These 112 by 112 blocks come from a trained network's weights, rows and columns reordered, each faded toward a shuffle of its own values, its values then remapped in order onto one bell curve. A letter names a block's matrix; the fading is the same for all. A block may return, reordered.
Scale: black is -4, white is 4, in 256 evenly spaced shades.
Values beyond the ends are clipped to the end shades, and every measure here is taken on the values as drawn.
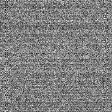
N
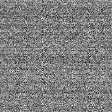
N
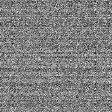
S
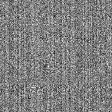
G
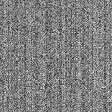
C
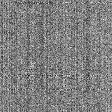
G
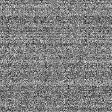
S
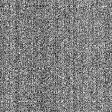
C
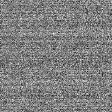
S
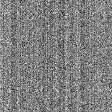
C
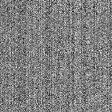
C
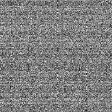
N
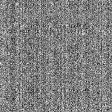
G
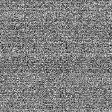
S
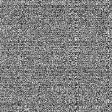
N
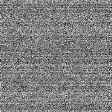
S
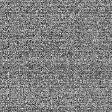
N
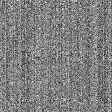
C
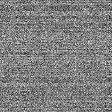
S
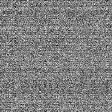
S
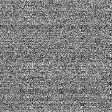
N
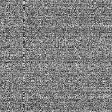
N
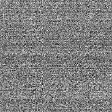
N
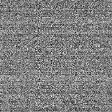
N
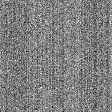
C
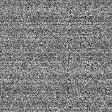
S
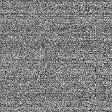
N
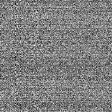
N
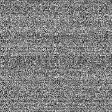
S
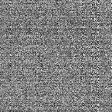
N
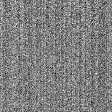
C
